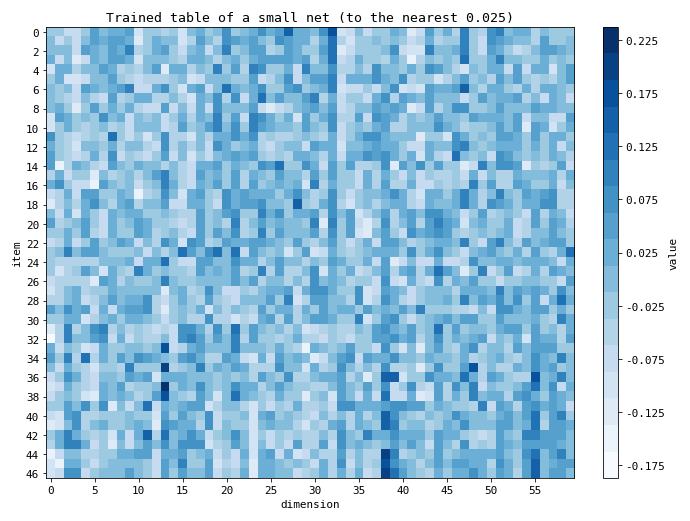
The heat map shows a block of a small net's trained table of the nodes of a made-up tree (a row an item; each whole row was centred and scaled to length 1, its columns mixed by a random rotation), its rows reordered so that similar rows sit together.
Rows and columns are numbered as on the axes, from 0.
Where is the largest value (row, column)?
37, 13
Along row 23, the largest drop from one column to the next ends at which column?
22
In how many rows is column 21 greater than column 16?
26
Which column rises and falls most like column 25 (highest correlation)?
18
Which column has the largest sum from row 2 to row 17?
32
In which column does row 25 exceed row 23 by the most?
30
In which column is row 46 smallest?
23
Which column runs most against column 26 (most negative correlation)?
39
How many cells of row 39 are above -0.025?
35
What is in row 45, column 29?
-0.025
